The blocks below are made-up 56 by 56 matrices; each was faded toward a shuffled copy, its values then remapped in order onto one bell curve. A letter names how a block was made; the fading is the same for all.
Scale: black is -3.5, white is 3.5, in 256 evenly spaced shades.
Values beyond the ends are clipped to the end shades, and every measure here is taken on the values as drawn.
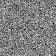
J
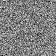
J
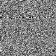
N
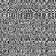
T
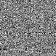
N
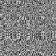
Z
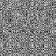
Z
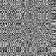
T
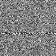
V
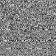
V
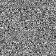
V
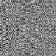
Z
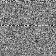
V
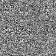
N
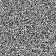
J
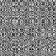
T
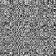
Z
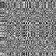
T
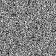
J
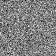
J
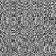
Z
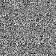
N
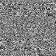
V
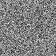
J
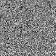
N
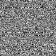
V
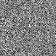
N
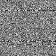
V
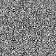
N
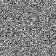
V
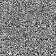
N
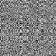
Z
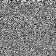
V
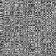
Z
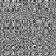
Z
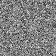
J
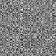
Z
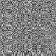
Z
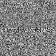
V
